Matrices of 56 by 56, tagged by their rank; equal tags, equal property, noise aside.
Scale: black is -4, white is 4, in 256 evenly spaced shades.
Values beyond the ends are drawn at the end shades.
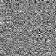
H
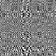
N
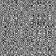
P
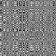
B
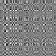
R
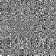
P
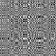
B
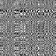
B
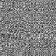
H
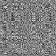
H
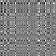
R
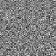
H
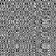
N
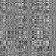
N
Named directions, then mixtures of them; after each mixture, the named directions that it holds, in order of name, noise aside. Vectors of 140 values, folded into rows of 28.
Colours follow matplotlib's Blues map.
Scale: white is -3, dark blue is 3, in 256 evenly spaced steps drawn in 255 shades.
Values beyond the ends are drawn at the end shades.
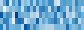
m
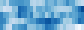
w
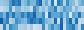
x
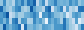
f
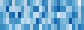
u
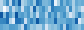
m, x.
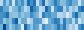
f, u.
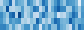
u.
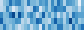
u, x.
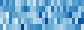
f, x.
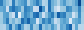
u.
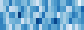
u, w.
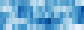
w.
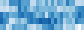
w, x.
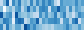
m.
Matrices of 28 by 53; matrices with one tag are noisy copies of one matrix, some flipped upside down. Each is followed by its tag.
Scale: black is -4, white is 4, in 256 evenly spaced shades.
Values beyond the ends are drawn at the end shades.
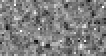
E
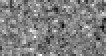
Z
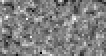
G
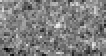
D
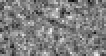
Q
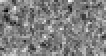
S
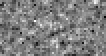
Q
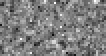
Q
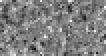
S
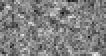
Q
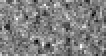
E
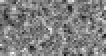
S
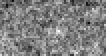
D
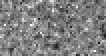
Z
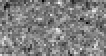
D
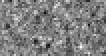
E
